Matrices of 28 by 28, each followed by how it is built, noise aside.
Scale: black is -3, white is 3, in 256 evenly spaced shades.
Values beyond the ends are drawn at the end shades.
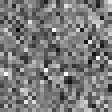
Toeplitz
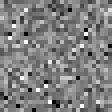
sparse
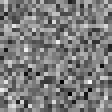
noise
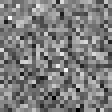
Toeplitz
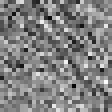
Toeplitz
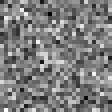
noise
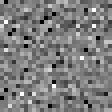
sparse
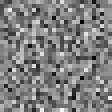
repeating rows
